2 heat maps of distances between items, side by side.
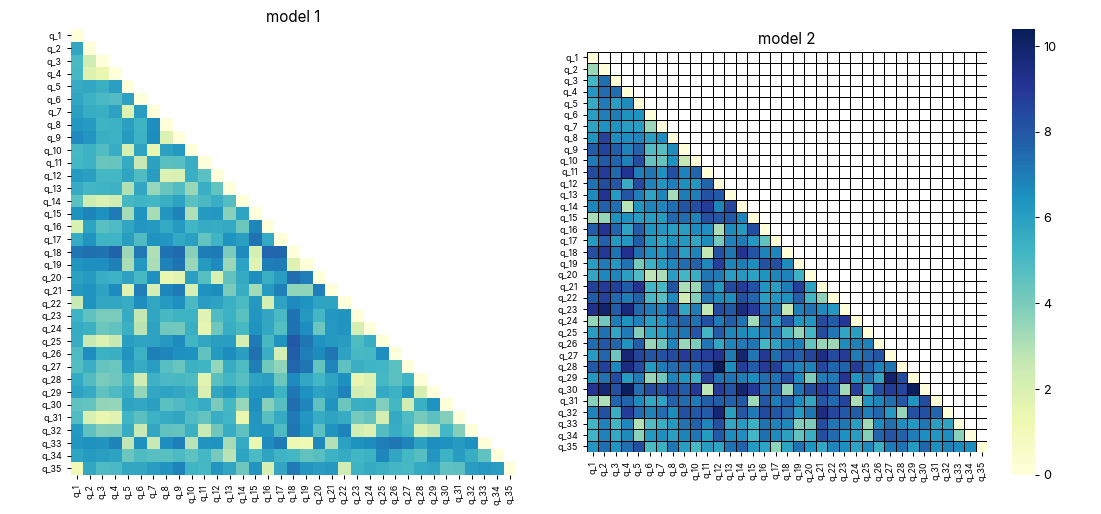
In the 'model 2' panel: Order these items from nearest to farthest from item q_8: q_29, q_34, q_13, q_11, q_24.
q_13, q_34, q_29, q_24, q_11
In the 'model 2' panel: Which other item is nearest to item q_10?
q_9
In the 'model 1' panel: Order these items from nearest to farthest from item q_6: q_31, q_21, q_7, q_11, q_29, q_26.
q_11, q_29, q_31, q_26, q_7, q_21
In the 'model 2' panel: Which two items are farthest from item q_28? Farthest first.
q_12, q_4
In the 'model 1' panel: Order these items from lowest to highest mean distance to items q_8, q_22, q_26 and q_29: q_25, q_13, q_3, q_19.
q_3, q_13, q_25, q_19
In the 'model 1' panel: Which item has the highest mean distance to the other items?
q_18
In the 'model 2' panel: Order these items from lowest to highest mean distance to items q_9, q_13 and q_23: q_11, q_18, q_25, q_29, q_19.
q_18, q_11, q_25, q_19, q_29
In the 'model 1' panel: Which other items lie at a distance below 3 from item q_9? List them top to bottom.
q_8, q_12, q_20
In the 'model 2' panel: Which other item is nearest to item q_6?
q_20
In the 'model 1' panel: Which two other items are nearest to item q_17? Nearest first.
q_26, q_27
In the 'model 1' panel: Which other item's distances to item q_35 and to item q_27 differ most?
q_1
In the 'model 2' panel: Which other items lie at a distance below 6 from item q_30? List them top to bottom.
q_11, q_18, q_23, q_25
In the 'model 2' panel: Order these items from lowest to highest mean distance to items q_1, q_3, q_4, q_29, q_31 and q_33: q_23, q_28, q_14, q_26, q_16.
q_14, q_26, q_16, q_28, q_23
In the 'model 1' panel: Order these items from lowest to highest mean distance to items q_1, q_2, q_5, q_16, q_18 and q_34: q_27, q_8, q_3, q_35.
q_35, q_3, q_27, q_8
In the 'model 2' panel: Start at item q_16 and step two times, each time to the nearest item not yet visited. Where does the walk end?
q_17
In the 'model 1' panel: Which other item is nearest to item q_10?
q_7
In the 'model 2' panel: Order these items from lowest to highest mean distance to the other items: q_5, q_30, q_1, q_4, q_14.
q_1, q_5, q_4, q_14, q_30
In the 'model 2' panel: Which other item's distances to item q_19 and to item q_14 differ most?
q_4
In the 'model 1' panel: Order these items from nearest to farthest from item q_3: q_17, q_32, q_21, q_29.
q_32, q_29, q_17, q_21
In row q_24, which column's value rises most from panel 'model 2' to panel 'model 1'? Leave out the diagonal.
q_15
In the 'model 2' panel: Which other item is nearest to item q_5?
q_33
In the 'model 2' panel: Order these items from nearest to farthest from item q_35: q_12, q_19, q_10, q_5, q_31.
q_10, q_12, q_31, q_19, q_5
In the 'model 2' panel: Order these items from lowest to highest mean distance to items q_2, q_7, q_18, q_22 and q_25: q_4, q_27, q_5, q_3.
q_5, q_3, q_4, q_27
